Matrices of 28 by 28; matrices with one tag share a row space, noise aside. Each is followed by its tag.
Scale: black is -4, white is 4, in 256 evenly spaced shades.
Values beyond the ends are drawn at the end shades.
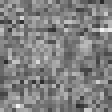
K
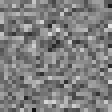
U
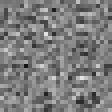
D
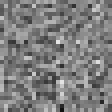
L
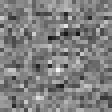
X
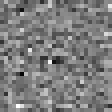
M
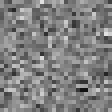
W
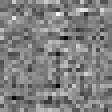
X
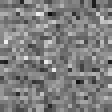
D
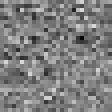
D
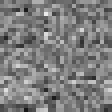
D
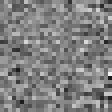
K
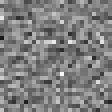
L
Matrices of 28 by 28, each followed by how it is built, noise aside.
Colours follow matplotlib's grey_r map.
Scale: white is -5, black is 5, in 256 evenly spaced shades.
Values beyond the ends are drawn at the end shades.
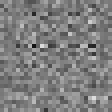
low rank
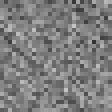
Toeplitz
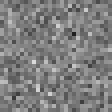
noise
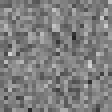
blocks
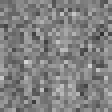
blocks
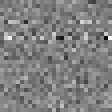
uneven rows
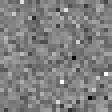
sparse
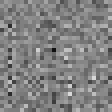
low rank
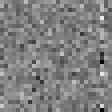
uneven columns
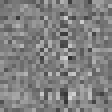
low rank
